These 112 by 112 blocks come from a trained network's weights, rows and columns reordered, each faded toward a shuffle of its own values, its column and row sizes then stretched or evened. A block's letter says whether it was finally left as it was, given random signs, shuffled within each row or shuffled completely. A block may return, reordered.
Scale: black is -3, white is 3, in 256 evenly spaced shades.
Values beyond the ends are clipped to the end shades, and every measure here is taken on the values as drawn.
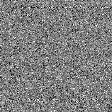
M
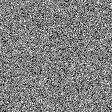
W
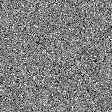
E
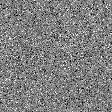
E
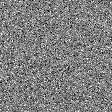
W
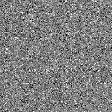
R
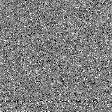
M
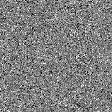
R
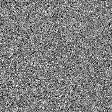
M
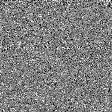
E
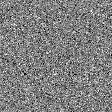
E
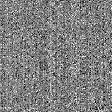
R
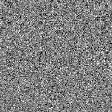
R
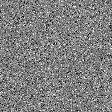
E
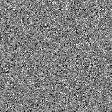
R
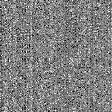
R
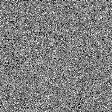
M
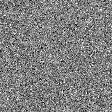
E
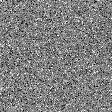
W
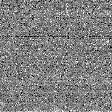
R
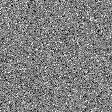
W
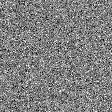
W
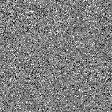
R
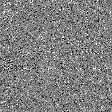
M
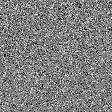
E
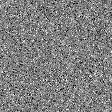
E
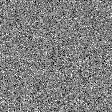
E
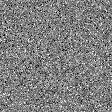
W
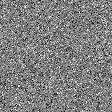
W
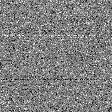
E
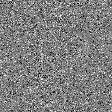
M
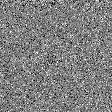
E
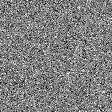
W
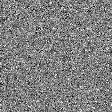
M
